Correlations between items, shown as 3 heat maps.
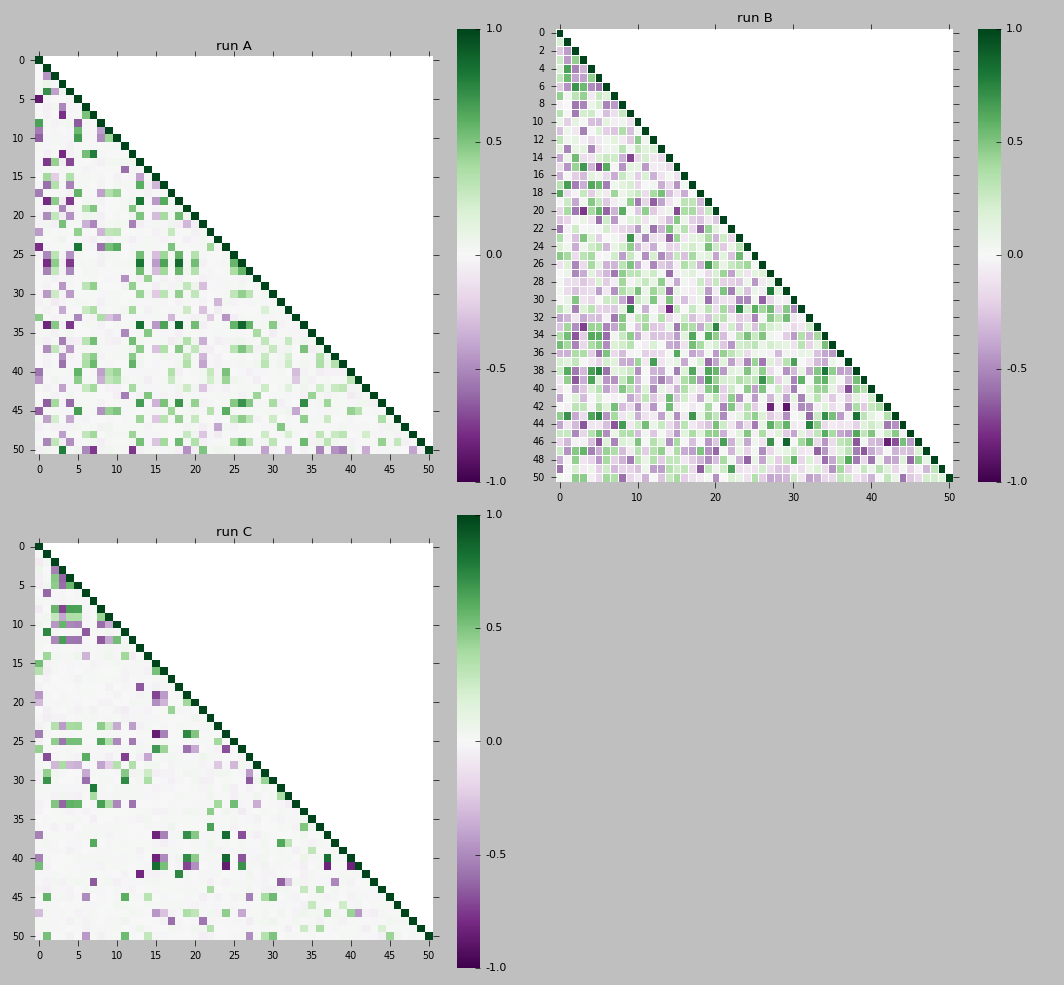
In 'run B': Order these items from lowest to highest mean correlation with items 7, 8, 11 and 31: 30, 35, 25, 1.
30, 25, 1, 35
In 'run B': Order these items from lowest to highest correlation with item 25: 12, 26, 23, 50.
26, 12, 50, 23
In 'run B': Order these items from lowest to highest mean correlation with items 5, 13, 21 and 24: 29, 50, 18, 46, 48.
48, 50, 46, 29, 18
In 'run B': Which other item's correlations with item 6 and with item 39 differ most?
2
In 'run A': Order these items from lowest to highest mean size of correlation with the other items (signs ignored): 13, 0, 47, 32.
47, 32, 0, 13
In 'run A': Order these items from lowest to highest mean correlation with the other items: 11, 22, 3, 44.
3, 11, 22, 44
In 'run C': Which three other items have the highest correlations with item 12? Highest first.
3, 10, 28
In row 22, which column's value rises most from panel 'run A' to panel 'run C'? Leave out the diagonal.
36
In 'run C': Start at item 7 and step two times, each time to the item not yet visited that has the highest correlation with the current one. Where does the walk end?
38
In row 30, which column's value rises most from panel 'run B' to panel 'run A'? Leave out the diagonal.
26
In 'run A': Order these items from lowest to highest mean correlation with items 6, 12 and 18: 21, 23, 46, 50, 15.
50, 21, 15, 23, 46
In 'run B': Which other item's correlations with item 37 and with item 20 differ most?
40
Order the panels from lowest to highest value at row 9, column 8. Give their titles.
run A, run B, run C
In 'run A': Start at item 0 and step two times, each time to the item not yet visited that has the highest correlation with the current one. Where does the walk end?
33
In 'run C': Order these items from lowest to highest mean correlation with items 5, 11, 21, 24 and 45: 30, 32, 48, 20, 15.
15, 48, 32, 20, 30
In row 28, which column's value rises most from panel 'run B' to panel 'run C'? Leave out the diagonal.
3
